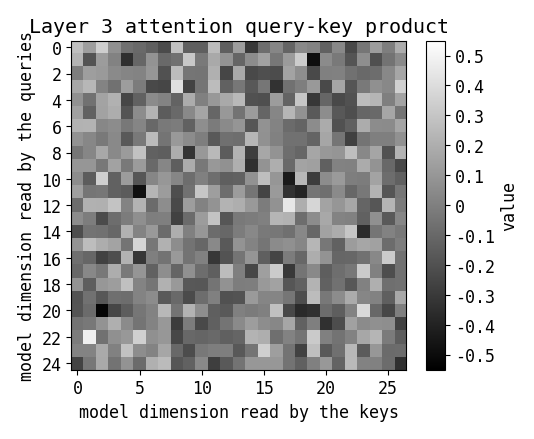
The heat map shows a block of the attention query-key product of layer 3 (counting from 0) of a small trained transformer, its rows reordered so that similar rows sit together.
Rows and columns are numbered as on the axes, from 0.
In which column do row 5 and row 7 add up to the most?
6
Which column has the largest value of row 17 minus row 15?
12
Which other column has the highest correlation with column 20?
10
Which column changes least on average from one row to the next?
21
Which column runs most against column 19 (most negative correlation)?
9
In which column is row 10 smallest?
17
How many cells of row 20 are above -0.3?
24
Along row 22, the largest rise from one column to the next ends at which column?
1
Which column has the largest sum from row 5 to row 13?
16
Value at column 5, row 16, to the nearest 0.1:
-0.3
